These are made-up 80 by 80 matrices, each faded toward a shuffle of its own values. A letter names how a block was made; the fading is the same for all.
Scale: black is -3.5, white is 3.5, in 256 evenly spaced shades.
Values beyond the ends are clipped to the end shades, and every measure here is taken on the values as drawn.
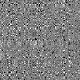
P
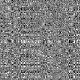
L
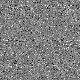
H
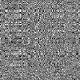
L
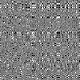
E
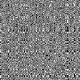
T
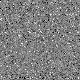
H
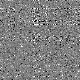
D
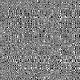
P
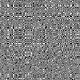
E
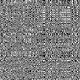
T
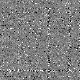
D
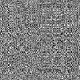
L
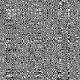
P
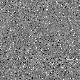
H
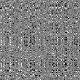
P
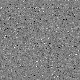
H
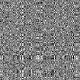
T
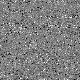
H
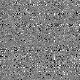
D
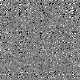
D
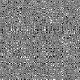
P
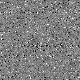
H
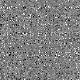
D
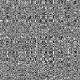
T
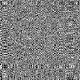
L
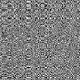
T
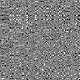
P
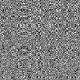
T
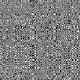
P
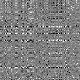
E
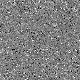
H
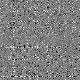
D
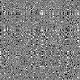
P
